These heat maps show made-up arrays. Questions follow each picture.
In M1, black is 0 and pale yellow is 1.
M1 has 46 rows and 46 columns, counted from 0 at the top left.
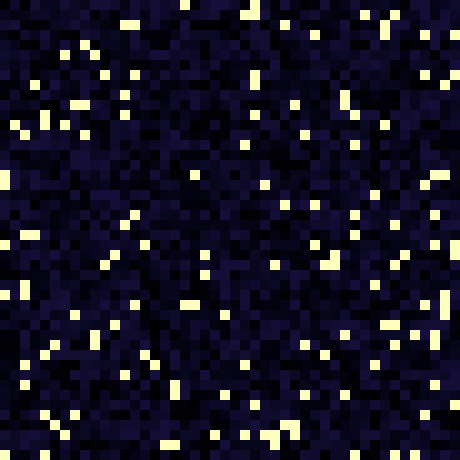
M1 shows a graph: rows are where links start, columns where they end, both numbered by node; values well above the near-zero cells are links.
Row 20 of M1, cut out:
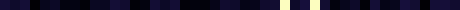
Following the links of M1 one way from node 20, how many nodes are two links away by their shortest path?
5
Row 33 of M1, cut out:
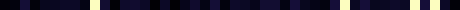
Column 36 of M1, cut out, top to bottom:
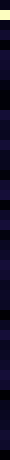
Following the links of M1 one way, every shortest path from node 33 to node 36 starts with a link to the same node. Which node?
node 9
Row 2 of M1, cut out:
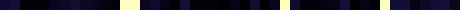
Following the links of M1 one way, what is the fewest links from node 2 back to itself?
2
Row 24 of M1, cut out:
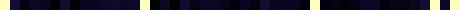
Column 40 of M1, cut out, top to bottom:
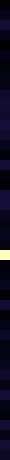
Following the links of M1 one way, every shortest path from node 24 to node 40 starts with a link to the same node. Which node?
node 0
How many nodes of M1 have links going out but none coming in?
1
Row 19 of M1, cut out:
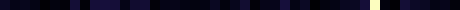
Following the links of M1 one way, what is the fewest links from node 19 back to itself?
5
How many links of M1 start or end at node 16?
1
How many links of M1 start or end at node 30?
8
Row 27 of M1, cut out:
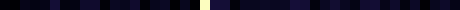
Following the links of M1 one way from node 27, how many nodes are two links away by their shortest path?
2
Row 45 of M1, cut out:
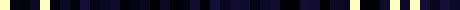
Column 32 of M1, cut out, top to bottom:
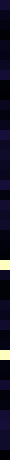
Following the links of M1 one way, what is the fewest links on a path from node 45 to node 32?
2
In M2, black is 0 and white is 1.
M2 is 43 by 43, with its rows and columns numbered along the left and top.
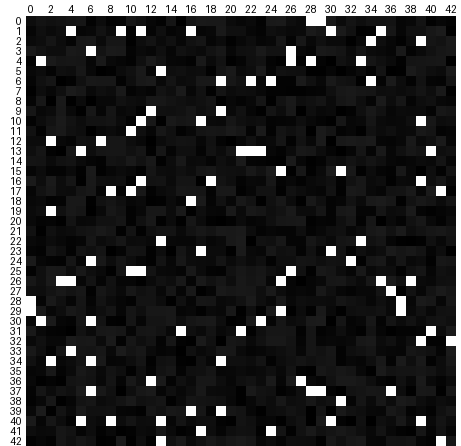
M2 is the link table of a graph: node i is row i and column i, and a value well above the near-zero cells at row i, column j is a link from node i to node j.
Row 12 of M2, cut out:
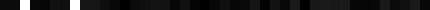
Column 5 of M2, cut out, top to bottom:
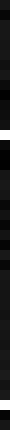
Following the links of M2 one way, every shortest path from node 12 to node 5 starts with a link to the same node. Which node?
node 2
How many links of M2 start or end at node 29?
5
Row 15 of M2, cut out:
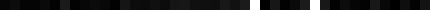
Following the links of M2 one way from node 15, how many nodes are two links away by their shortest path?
5
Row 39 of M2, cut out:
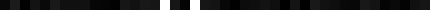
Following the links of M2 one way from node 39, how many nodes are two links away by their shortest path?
3
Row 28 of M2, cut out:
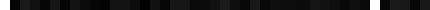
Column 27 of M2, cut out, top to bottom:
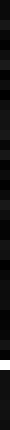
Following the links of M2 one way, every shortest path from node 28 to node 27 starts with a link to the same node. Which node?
node 37
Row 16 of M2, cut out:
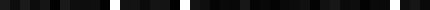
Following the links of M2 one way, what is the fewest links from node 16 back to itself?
2
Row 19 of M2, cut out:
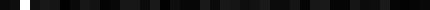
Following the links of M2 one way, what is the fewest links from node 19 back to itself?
3
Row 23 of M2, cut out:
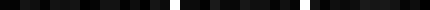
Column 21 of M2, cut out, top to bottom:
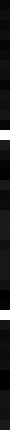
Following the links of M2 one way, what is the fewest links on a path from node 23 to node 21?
5
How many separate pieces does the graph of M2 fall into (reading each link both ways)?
3
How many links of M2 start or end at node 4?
7
